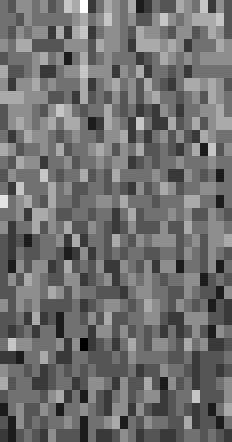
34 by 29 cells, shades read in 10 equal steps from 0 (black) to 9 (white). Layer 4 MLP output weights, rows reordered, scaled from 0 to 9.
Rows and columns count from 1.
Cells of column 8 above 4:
8
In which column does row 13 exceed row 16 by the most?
28
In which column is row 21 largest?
9
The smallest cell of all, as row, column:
27, 11
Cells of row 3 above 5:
5
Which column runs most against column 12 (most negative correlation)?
6
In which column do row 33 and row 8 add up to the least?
16
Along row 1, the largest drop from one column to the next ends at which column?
12
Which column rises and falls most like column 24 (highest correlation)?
17
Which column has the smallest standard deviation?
13
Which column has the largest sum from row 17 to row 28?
24
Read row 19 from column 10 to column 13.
6 2 4 4
